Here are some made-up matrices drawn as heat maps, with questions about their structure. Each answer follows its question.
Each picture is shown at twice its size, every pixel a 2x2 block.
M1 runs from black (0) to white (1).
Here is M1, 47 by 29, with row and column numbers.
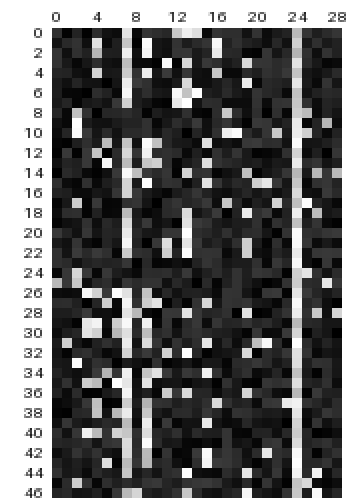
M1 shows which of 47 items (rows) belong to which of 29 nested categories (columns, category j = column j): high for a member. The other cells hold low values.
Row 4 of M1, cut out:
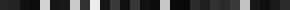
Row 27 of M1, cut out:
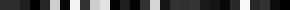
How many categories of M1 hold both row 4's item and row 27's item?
3
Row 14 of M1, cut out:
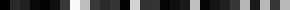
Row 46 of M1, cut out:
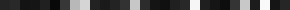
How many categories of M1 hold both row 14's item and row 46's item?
6
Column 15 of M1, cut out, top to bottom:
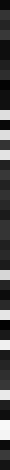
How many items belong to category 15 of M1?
9
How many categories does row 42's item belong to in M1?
5
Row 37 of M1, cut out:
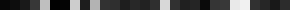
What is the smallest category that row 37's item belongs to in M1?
23
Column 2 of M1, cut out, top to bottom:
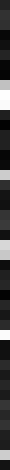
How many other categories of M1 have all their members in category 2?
6
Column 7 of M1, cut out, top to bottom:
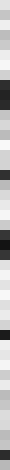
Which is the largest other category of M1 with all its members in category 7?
9
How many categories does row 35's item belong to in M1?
6
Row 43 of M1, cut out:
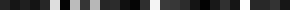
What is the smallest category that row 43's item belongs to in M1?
5
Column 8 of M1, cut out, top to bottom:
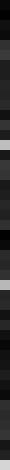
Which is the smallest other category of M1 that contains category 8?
26
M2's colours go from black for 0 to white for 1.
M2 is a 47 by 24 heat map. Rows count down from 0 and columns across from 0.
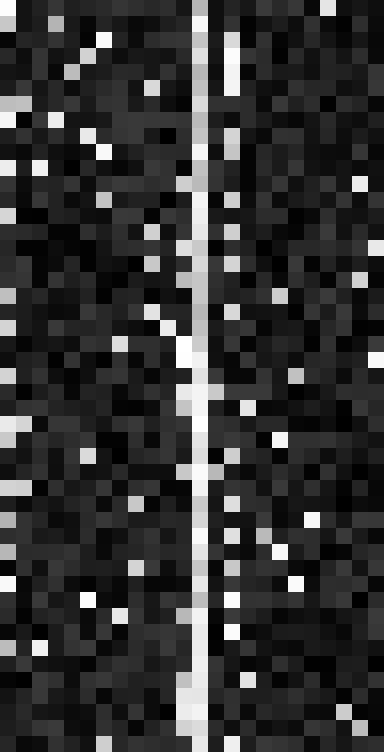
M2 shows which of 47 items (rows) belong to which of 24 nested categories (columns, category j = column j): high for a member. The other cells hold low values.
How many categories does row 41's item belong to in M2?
1
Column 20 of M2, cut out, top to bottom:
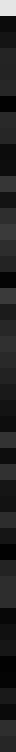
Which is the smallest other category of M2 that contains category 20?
0
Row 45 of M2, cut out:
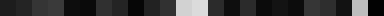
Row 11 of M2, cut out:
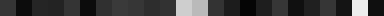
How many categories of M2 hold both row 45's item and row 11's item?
3
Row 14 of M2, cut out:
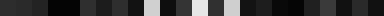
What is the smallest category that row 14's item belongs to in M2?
9
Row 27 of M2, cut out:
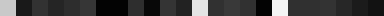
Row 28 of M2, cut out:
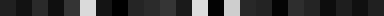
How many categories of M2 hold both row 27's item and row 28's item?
1
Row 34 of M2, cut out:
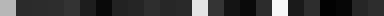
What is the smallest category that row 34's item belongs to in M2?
17
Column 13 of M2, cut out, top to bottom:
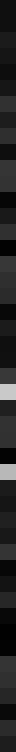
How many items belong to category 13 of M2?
2
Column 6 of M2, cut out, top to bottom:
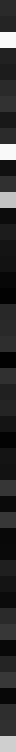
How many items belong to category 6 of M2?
4
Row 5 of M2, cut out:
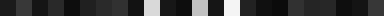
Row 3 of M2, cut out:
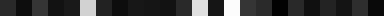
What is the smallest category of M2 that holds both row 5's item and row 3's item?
14
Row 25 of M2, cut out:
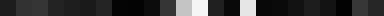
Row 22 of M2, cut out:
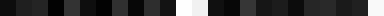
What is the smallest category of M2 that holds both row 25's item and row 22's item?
11
